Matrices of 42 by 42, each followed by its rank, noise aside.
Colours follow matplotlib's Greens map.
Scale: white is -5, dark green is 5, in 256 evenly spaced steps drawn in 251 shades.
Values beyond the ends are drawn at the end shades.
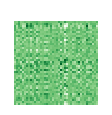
three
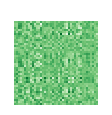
four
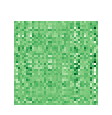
three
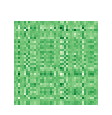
two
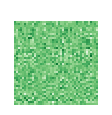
six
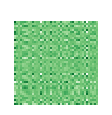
two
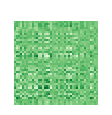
three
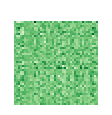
six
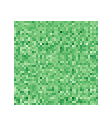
six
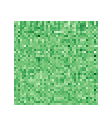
six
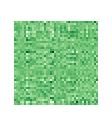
four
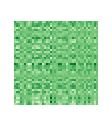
two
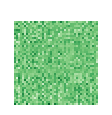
six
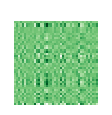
two
